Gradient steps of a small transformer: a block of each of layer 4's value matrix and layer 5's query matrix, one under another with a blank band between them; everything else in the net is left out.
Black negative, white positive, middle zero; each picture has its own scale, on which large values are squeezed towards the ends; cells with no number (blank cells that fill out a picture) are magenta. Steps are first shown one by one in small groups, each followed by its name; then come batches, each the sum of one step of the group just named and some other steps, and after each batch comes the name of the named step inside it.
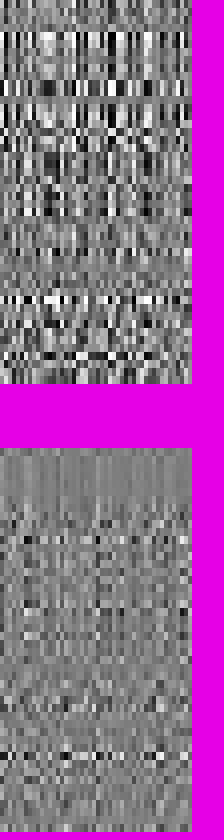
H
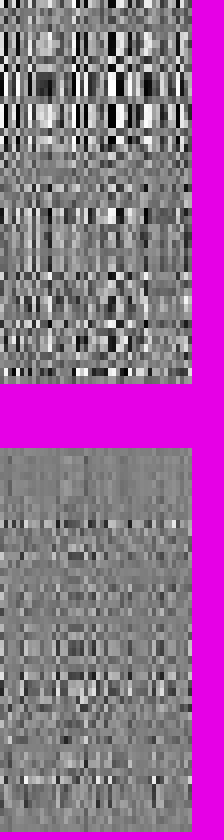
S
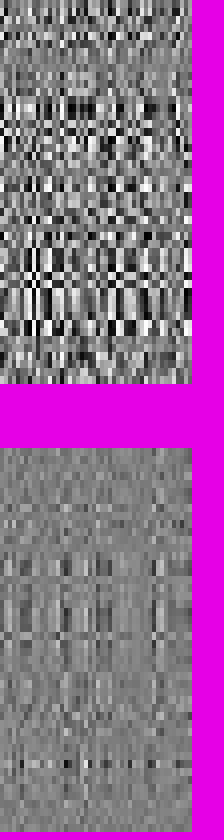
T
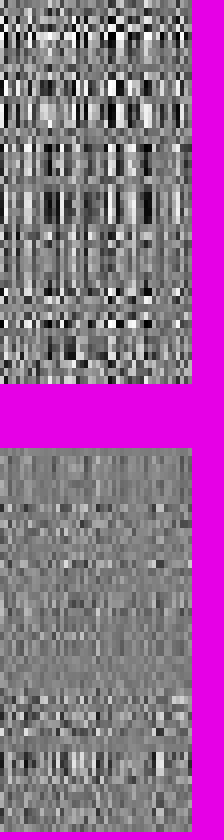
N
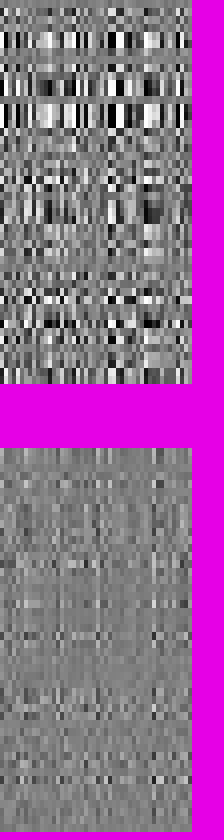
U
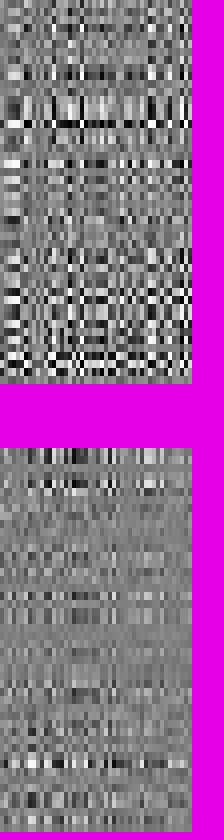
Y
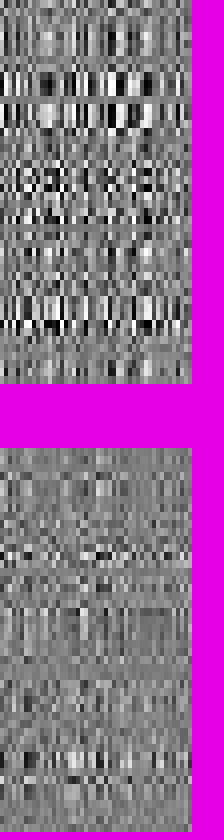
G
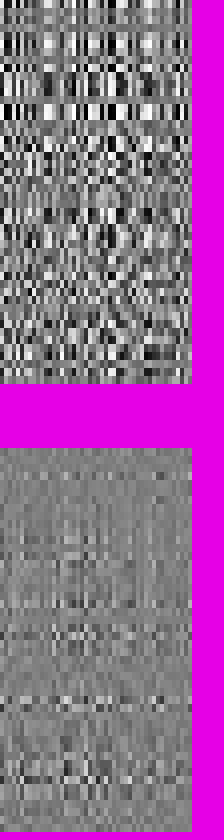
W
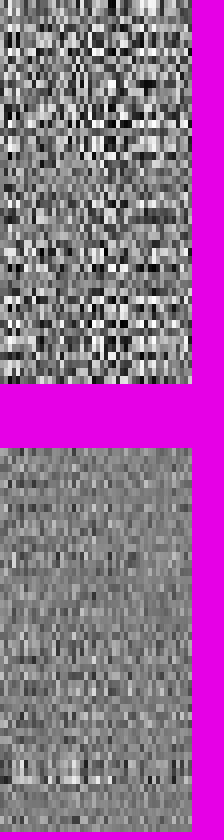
S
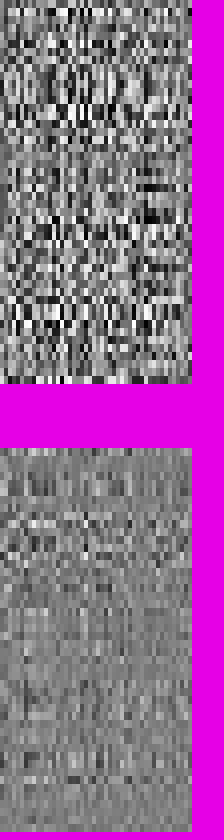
G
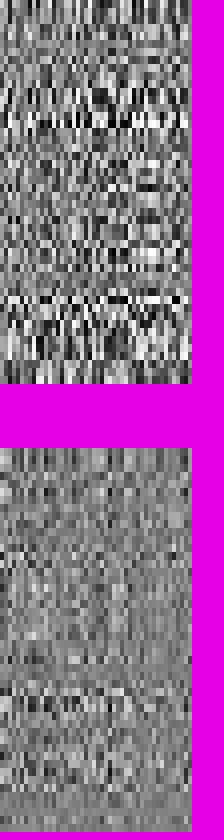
G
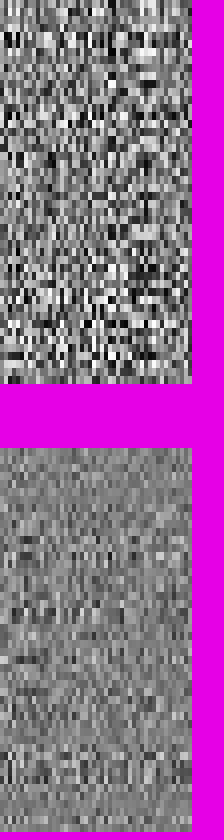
H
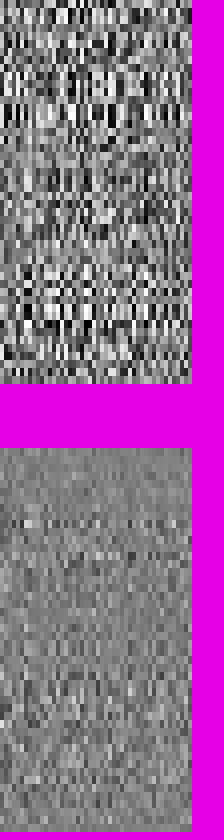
S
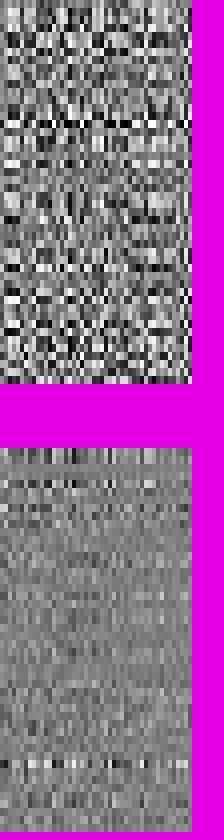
Y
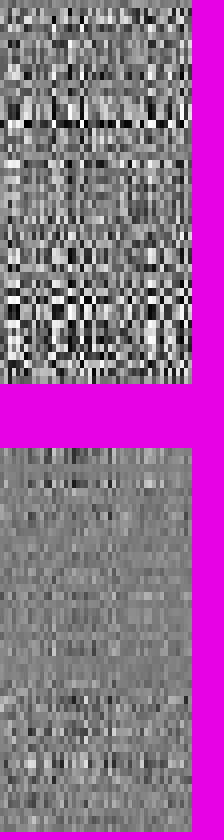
Y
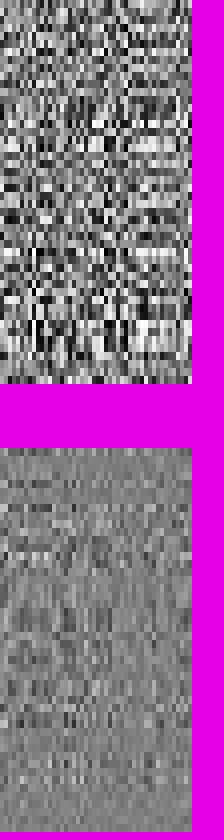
T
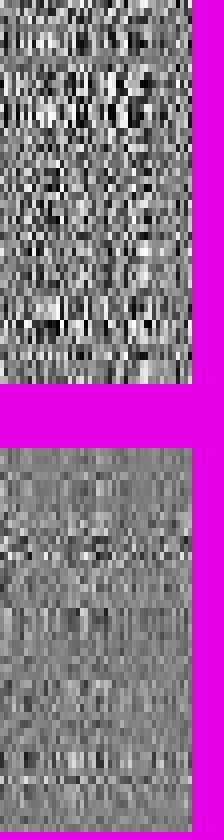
G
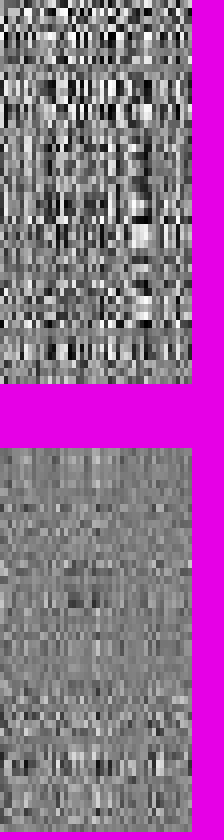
N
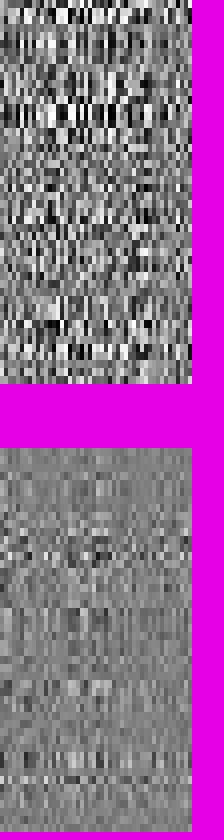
G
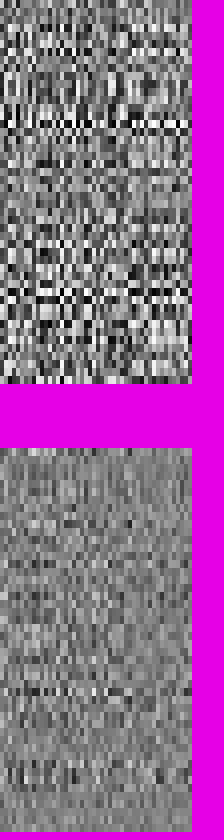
S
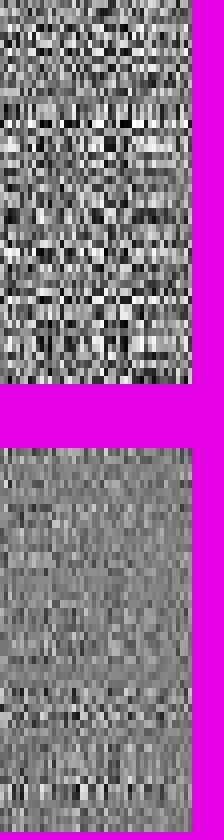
W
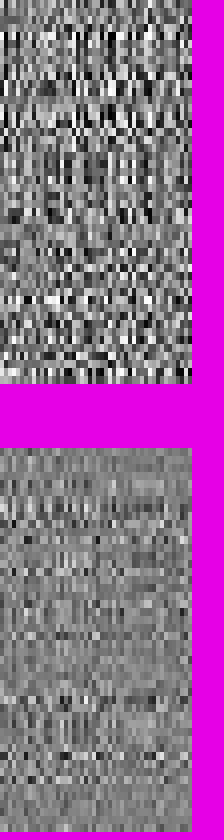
H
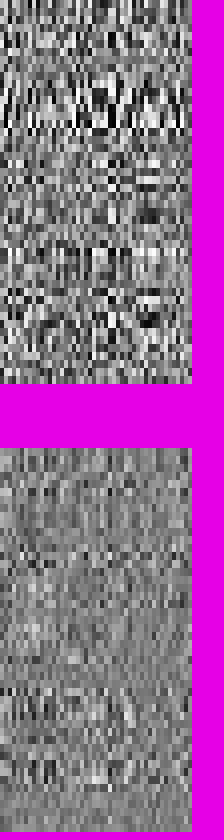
U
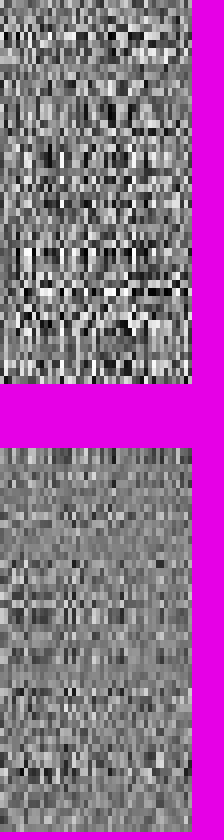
N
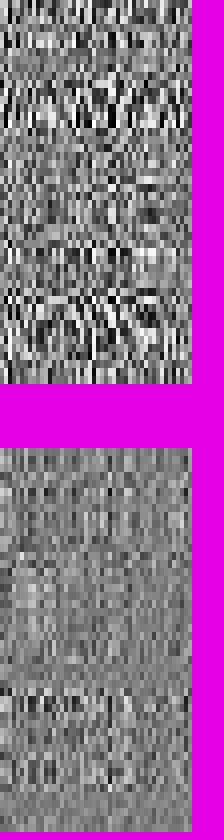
U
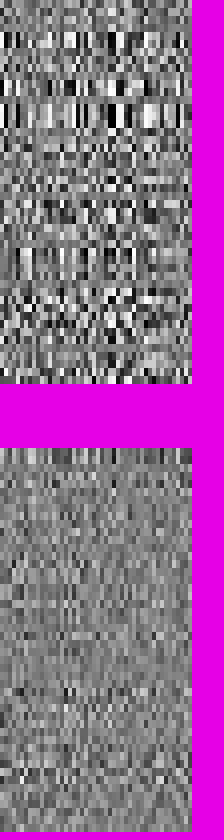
U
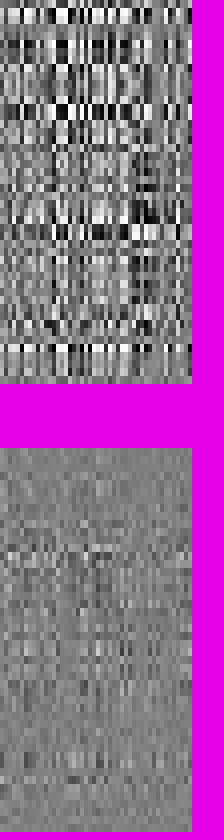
G
